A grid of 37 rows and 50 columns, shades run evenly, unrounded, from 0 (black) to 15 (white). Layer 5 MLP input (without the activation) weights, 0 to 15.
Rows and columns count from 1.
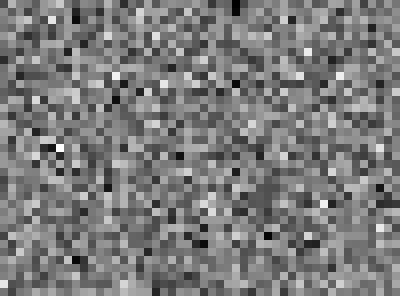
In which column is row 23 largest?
46
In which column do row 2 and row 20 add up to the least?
30
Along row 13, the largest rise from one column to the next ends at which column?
5
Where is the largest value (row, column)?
19, 8
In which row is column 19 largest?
12
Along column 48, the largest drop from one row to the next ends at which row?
24
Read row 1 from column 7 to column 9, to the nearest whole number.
10 12 7
